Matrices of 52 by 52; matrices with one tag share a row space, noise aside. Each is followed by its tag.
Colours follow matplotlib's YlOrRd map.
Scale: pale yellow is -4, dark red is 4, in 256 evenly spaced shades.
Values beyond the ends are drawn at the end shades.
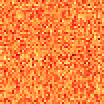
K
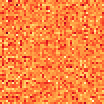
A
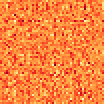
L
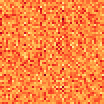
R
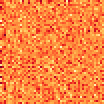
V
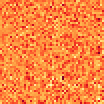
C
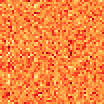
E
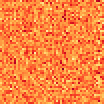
C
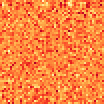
E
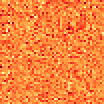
E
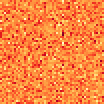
R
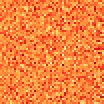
C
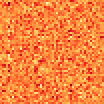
E
